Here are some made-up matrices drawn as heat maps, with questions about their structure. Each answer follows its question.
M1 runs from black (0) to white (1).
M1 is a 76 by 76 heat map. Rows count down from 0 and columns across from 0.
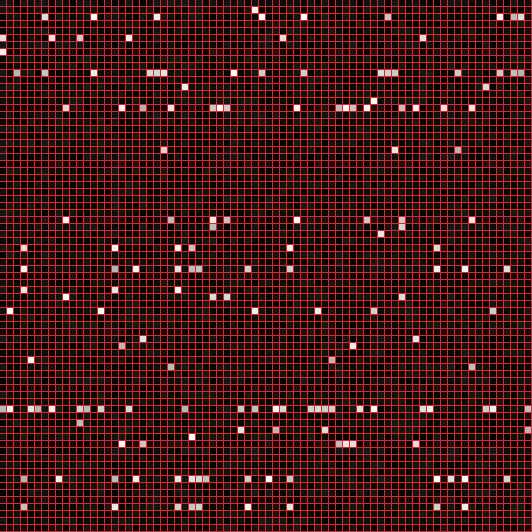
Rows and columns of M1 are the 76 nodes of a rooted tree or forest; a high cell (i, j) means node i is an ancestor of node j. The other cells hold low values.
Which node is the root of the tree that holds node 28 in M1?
68
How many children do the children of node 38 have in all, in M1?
3
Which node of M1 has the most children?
2
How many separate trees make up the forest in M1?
4
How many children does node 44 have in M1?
4
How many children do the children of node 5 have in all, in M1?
2
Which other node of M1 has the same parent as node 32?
9
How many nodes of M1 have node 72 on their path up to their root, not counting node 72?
9
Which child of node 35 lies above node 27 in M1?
62
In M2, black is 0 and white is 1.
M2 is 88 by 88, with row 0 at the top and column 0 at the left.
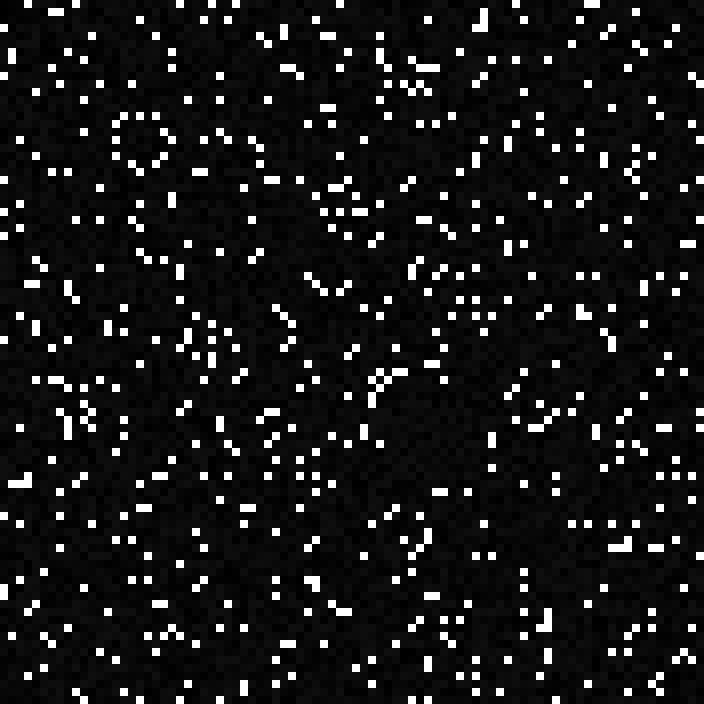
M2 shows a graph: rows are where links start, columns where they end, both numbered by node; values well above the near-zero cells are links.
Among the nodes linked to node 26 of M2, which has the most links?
node 0
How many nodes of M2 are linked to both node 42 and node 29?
1
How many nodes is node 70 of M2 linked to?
1
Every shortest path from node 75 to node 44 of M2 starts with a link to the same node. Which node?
node 73
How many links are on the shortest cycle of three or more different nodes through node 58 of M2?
5
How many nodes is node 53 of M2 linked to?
12
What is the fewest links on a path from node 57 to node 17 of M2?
2
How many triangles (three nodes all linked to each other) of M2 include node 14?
0
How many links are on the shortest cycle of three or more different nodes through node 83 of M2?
5
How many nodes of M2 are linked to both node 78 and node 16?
2
